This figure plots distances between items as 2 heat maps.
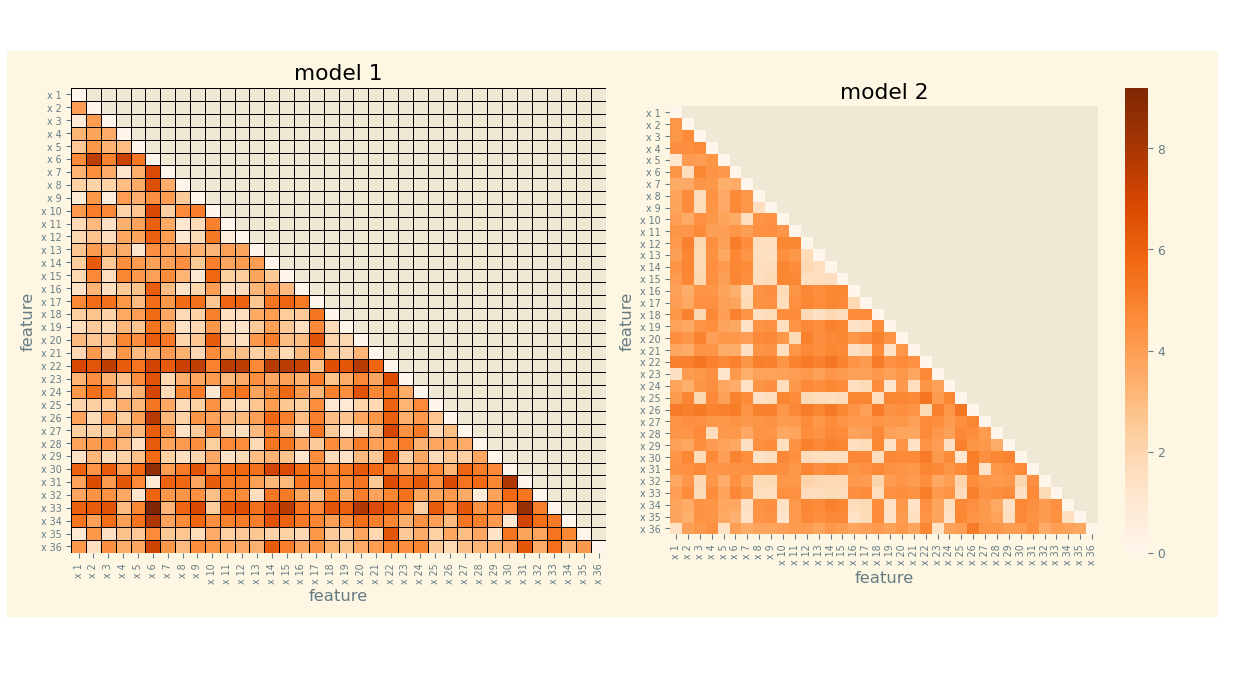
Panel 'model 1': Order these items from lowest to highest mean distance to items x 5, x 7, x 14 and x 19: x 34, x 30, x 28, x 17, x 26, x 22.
x 28, x 26, x 17, x 34, x 30, x 22
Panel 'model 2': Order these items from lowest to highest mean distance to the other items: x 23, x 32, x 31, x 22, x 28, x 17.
x 32, x 17, x 23, x 28, x 31, x 22
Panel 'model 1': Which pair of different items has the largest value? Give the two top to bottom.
x 6, x 33
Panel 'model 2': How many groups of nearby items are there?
8
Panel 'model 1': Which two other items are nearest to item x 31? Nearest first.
x 6, x 21
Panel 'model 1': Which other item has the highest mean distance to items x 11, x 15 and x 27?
x 22
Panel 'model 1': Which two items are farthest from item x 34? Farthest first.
x 6, x 31
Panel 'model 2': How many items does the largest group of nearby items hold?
12
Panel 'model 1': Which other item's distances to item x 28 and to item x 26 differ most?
x 32
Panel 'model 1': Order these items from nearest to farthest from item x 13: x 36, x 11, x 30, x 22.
x 36, x 11, x 22, x 30
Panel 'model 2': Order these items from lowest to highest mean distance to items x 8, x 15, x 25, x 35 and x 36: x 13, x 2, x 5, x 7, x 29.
x 13, x 5, x 7, x 29, x 2
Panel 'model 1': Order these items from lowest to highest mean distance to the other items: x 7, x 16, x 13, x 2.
x 16, x 13, x 7, x 2
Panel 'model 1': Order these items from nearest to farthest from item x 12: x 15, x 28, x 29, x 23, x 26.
x 29, x 15, x 26, x 23, x 28
